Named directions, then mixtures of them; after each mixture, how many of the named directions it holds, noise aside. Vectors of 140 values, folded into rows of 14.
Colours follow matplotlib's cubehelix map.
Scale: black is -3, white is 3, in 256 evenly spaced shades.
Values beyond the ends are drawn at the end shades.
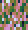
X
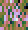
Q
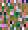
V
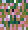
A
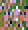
two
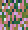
two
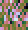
one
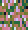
four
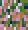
four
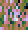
one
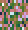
one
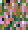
one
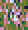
two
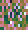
two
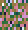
one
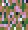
two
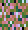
one
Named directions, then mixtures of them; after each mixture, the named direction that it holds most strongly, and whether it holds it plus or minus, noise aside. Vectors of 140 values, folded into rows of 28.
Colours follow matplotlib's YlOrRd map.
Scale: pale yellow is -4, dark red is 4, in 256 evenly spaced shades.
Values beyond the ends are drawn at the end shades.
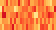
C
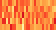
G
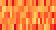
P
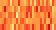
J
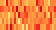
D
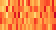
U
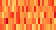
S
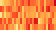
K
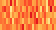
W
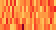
G, minus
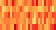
P, plus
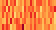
G, minus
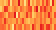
J, plus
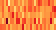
G, minus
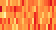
C, minus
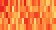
U, minus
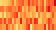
K, plus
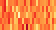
D, minus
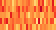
S, plus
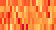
D, minus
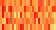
P, minus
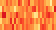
C, plus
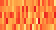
S, plus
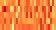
J, plus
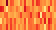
U, minus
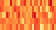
J, minus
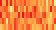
W, plus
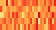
P, plus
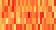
S, minus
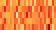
J, plus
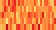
S, minus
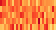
P, minus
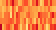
P, plus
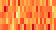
J, plus
